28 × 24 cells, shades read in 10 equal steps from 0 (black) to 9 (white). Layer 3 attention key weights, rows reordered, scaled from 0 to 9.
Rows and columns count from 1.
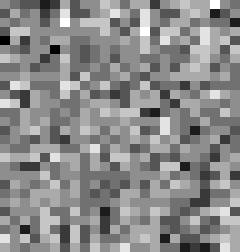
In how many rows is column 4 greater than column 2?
9
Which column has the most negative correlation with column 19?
8
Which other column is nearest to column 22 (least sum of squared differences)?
18
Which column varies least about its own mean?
14
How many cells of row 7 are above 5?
6
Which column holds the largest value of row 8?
20
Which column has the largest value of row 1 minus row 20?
22
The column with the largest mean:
15
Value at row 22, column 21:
2
